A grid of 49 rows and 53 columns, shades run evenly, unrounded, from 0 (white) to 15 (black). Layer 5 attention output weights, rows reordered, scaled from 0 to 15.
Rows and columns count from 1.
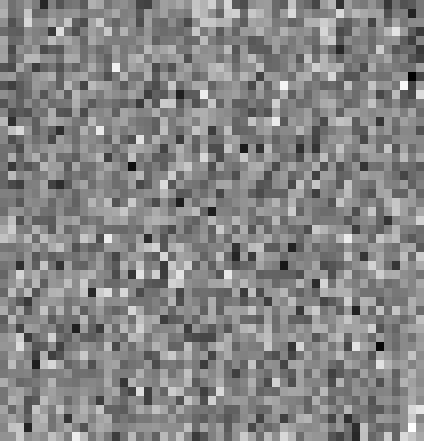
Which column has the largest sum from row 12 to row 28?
3
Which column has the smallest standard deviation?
39
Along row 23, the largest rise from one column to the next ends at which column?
15
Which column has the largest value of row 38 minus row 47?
52
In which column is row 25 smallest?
53
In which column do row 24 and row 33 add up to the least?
16
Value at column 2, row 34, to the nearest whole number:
8
